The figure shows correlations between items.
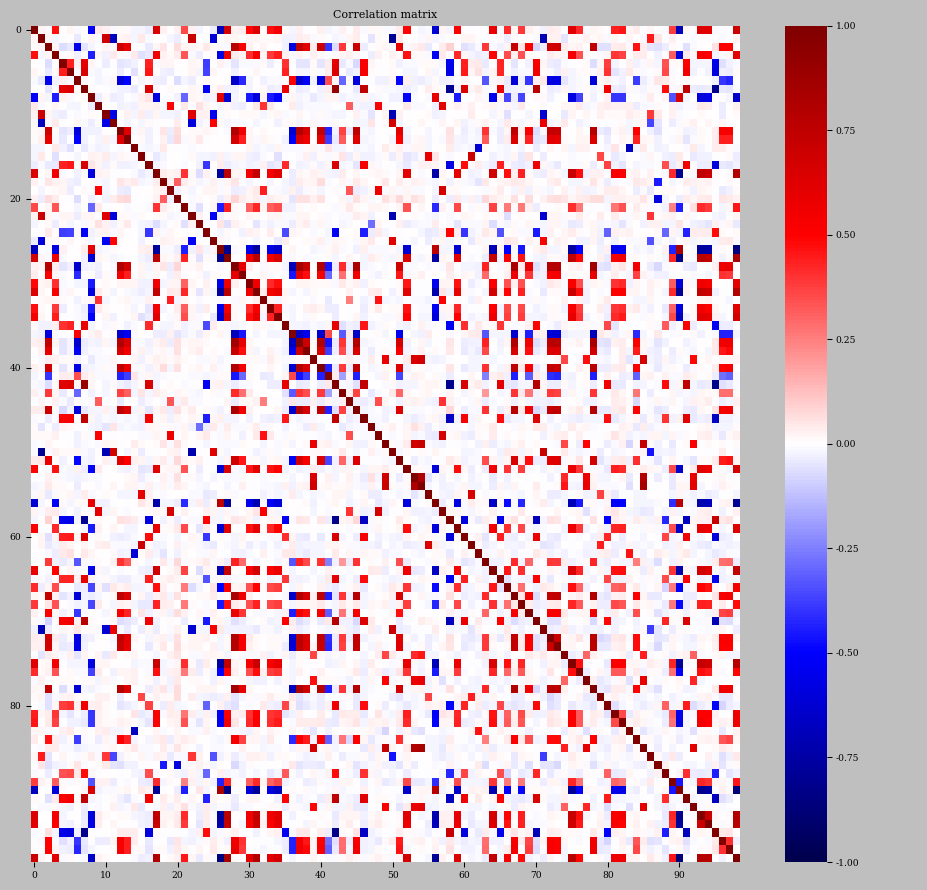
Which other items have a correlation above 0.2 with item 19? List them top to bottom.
9, 32, 44, 48, 57
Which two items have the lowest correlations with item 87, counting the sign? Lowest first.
20, 18
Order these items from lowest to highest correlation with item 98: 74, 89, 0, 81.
74, 89, 81, 0
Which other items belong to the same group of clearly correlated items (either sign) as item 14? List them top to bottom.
62, 83
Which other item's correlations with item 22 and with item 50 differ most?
1
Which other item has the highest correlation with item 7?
42
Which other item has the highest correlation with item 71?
50
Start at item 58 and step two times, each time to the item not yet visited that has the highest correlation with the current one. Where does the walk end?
24
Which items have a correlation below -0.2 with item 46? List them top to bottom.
24, 58, 95
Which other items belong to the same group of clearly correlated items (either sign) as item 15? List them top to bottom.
55, 61, 79
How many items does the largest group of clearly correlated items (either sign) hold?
26
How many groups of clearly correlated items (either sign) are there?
10
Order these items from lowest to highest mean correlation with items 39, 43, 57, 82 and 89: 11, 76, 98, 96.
11, 96, 76, 98
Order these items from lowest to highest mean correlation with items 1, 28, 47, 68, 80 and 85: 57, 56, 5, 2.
56, 57, 5, 2
